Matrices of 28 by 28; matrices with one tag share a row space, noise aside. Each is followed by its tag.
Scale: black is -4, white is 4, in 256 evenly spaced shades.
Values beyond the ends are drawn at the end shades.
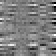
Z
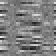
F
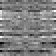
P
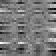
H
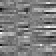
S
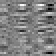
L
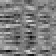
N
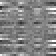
H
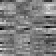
S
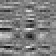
N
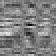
N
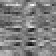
N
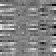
Z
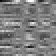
N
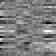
S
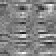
L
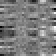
Z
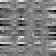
H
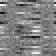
F
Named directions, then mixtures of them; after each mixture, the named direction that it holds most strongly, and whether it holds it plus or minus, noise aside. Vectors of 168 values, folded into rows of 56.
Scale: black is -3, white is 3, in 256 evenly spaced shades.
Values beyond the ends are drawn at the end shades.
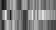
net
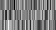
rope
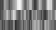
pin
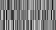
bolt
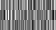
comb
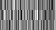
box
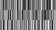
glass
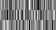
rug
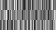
glass, plus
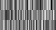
glass, minus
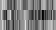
net, minus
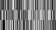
bolt, plus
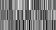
rug, plus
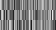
bolt, plus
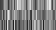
pin, plus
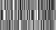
box, plus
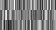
rope, minus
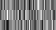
rug, minus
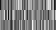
comb, minus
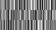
rope, minus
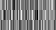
box, minus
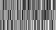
glass, plus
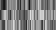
net, plus
